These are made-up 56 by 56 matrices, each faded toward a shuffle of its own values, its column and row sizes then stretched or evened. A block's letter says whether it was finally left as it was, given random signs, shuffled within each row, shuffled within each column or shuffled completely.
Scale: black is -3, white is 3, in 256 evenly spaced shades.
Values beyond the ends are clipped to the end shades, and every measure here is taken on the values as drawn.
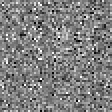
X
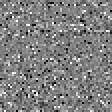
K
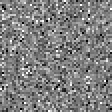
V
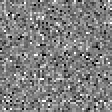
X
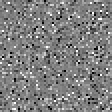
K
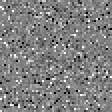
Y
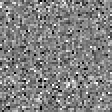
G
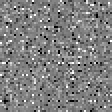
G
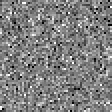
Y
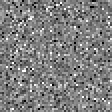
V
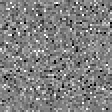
K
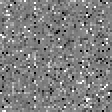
V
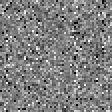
V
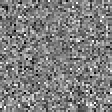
G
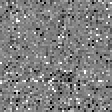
G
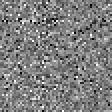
G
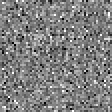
X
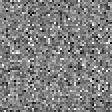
X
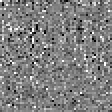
X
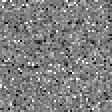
K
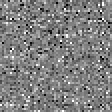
X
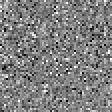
V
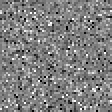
Y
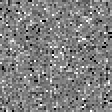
Y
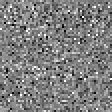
K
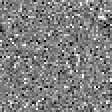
K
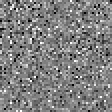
X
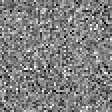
K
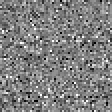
K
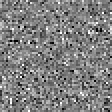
K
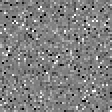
Y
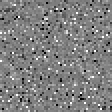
Y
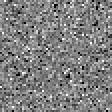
Y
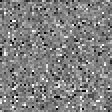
G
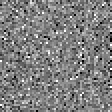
V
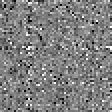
G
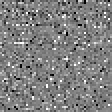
G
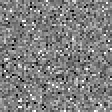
Y
